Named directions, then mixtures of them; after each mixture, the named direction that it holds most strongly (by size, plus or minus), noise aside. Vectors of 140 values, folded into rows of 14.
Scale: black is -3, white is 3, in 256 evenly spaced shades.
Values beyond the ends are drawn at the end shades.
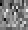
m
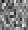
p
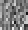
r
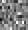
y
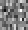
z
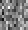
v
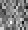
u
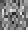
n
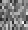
r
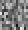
v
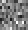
y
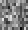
v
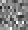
y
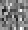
z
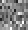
y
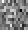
p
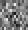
n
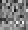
y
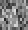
v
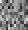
v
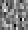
z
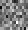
y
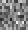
y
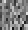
r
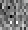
p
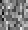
v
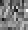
m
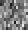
m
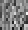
r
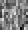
r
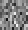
r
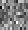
y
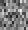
n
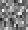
y
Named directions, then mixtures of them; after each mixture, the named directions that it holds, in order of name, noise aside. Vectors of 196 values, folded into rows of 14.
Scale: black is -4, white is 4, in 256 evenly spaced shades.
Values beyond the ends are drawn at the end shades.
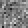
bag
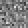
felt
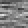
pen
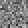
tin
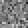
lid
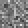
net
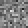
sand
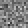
felt, net, tin.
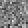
bag, tin.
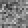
bag, felt, pen.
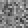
bag, lid, net.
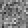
bag, felt.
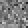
lid, sand.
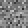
sand, tin.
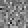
felt, sand, tin.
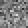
felt, sand.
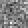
bag, sand.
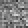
net, pen, sand.
